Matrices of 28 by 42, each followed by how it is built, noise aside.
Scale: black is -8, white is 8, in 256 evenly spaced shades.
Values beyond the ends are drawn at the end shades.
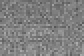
blocks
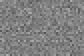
low rank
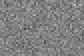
noise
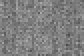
blocks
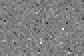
sparse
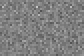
repeating columns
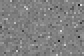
sparse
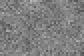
smooth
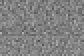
repeating columns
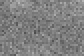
smooth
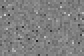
sparse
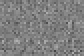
low rank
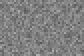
repeating columns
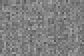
blocks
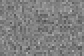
blocks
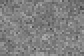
smooth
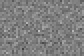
repeating columns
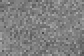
smooth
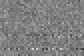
uneven rows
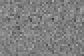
repeating columns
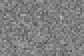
noise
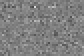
uneven rows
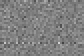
low rank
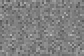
repeating columns
